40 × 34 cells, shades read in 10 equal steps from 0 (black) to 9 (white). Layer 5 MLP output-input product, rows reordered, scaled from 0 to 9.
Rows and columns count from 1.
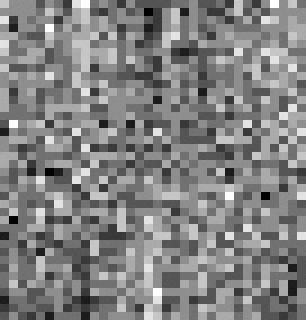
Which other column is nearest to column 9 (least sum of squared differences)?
31
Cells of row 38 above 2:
28
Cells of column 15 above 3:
29
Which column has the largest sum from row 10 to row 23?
10
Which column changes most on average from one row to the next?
26
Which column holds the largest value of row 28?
17
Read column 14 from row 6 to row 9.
4 4 4 4
